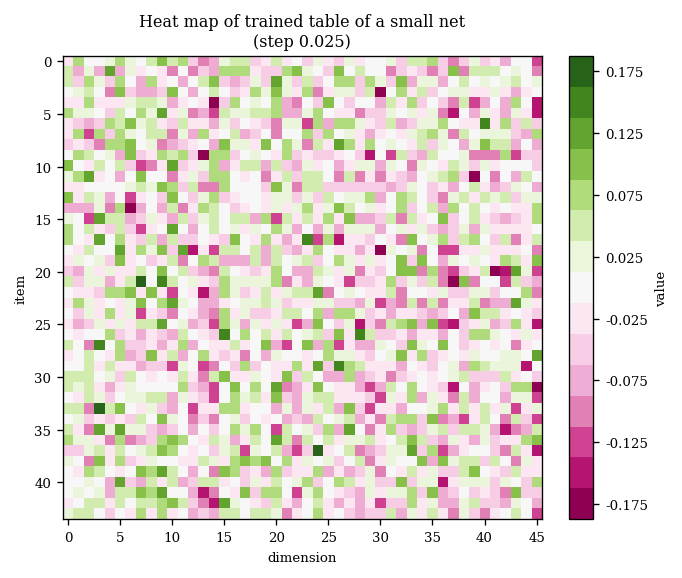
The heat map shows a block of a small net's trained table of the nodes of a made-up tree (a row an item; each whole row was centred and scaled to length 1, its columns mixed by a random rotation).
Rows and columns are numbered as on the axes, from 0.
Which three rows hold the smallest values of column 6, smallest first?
14, 13, 36
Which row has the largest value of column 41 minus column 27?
21
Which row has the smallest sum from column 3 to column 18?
29
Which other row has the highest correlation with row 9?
30
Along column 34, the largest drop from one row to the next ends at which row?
20
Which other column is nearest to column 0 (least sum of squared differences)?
18
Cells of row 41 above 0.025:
12
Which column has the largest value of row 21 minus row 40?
7
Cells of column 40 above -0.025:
31
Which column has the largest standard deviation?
45
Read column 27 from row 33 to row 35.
0.1 0.05 0.125
